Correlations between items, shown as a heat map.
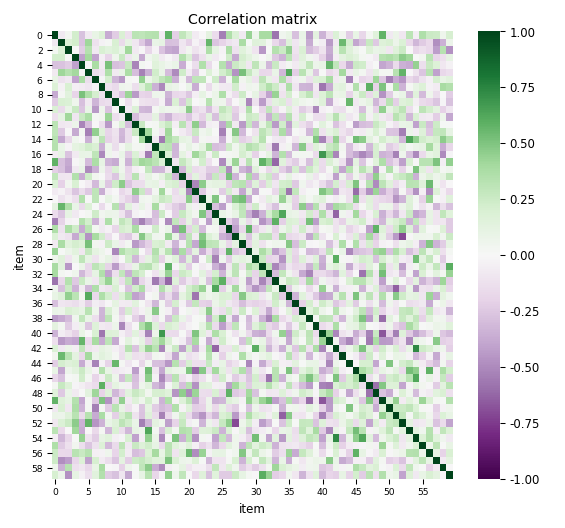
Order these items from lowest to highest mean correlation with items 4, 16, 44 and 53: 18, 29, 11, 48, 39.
29, 11, 48, 18, 39
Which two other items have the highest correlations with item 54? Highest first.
42, 46
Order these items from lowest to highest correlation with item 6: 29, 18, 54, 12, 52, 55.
52, 18, 54, 55, 12, 29
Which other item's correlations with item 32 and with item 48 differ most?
47
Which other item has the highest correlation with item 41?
4
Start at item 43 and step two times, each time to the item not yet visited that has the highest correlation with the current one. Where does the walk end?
23
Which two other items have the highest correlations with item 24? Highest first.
34, 22
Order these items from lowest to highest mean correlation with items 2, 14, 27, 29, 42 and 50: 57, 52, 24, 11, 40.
40, 24, 52, 57, 11
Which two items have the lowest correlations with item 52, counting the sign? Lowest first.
27, 13
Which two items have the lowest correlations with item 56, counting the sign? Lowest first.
21, 36
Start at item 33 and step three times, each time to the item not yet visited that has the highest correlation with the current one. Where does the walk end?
46
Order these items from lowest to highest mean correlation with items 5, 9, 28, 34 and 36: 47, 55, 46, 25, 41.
55, 41, 46, 47, 25
